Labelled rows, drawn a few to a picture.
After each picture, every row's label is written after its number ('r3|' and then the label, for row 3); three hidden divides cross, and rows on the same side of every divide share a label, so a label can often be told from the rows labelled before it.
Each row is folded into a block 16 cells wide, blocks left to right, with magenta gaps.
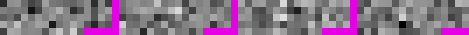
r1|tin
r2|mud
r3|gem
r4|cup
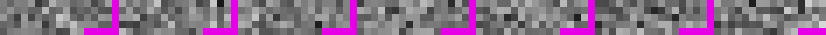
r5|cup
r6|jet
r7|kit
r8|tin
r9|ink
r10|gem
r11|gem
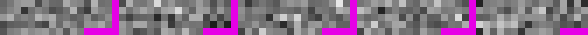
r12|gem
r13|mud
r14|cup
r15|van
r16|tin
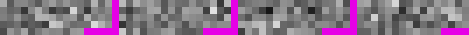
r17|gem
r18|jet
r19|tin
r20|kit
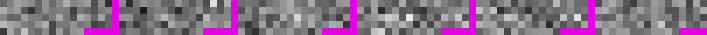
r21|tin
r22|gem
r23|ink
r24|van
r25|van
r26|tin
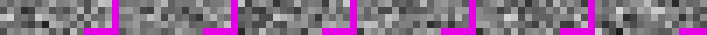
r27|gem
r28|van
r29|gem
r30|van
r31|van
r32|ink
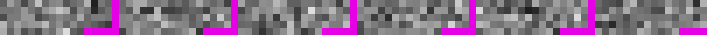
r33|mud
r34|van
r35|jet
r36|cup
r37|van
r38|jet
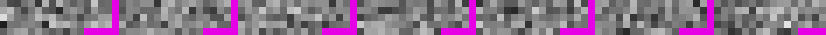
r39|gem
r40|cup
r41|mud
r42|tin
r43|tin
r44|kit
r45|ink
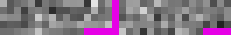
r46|gem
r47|mud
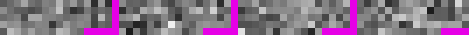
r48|tin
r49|jet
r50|ink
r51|cup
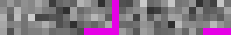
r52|kit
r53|cup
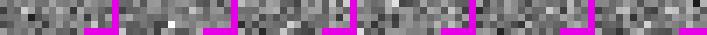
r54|ink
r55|jet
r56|jet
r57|jet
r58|jet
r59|jet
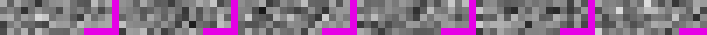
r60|gem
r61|van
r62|gem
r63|jet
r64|tin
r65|ink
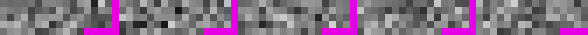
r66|tin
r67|gem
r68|gem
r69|van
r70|kit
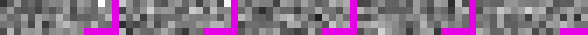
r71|cup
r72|jet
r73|gem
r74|tin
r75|ink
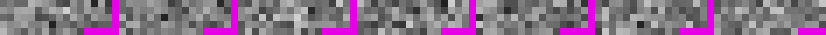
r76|mud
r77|kit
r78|cup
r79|gem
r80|tin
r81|cup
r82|ink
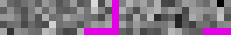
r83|jet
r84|kit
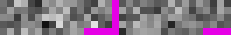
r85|cup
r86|tin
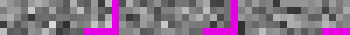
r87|jet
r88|mud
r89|gem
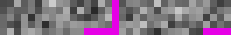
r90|cup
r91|mud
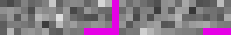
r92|cup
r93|cup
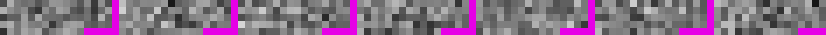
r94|tin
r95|kit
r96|mud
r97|kit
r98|cup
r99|mud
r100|kit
